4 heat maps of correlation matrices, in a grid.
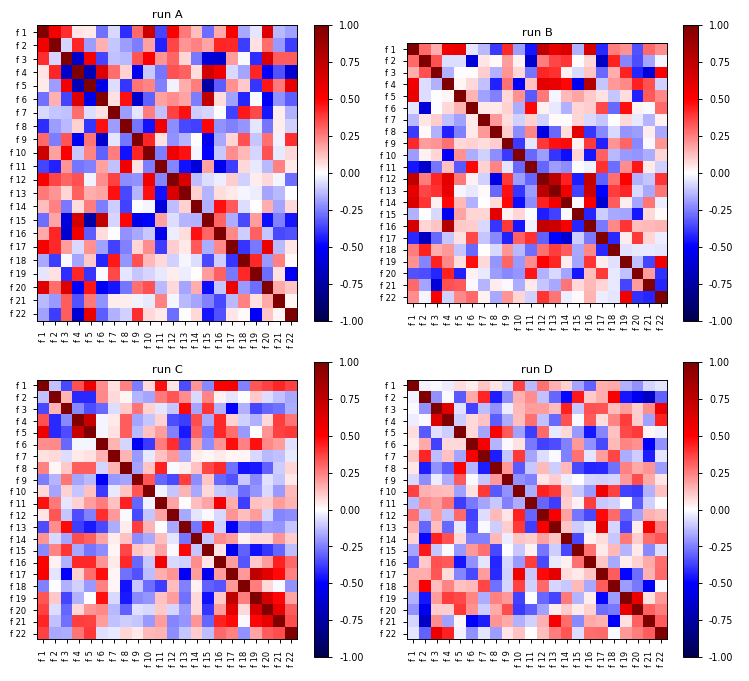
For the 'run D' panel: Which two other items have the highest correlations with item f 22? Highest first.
f 3, f 4
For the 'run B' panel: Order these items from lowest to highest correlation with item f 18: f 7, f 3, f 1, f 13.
f 7, f 3, f 1, f 13
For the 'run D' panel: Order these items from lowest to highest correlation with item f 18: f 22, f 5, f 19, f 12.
f 19, f 22, f 5, f 12
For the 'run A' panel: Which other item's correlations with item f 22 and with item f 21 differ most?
f 19
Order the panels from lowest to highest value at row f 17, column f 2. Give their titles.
run B, run C, run D, run A
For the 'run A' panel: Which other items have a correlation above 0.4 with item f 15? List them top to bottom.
f 4, f 6, f 8
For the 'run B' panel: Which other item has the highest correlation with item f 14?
f 1
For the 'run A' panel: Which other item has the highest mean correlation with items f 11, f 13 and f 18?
f 7
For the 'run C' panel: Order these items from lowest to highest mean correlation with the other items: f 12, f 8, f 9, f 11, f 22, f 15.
f 9, f 15, f 12, f 8, f 22, f 11
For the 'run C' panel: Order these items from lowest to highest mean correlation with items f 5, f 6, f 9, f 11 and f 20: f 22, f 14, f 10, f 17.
f 10, f 14, f 22, f 17
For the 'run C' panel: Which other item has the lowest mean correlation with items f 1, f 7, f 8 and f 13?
f 18
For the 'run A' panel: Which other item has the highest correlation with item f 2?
f 1
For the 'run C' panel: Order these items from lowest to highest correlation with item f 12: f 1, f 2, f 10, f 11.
f 10, f 1, f 11, f 2
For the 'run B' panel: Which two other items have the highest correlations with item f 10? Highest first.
f 17, f 5
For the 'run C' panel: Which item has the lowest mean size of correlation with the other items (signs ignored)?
f 7
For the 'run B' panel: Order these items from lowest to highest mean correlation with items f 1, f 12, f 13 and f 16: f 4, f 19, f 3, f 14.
f 3, f 19, f 14, f 4
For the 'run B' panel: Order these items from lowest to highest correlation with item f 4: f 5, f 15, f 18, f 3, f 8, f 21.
f 15, f 8, f 3, f 5, f 18, f 21
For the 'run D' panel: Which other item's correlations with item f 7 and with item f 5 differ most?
f 8
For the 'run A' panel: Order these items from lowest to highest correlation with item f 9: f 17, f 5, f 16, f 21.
f 16, f 21, f 17, f 5
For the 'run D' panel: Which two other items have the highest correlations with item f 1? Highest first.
f 10, f 12
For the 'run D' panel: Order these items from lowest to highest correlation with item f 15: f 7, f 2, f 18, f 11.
f 11, f 18, f 7, f 2
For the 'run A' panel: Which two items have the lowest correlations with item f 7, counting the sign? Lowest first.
f 20, f 17
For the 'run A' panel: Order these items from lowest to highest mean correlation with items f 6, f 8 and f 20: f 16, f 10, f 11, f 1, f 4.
f 10, f 16, f 1, f 4, f 11
